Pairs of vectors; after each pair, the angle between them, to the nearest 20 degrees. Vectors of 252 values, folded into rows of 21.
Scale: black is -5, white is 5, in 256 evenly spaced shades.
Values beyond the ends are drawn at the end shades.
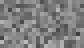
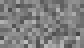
20 degrees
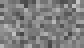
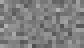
40 degrees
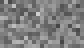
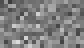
40 degrees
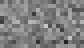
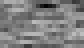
80 degrees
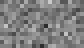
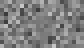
60 degrees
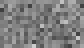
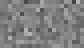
100 degrees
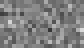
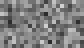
140 degrees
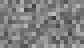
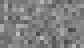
60 degrees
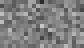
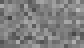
120 degrees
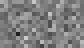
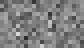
160 degrees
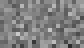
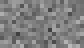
140 degrees
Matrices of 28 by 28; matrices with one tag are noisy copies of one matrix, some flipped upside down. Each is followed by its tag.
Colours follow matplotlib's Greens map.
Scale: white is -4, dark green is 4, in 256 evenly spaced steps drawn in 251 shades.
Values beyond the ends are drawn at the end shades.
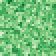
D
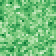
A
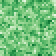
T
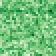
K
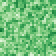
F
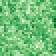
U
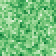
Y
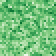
K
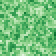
U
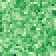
F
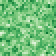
D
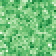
T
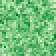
Y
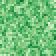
Y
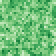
T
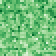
K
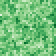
U
